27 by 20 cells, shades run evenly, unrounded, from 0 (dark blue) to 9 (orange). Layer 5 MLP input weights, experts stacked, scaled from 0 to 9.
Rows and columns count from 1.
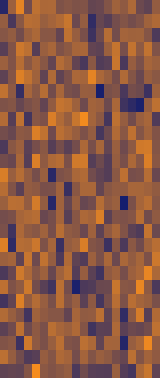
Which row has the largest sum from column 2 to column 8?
1
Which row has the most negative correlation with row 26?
6
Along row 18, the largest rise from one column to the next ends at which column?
3
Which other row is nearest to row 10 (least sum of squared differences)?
22
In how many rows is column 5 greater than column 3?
14
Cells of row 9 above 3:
16
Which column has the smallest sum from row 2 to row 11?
13
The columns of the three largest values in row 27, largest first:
5, 19, 18
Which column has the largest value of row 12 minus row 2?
10
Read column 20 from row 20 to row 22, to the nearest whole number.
6 2 4
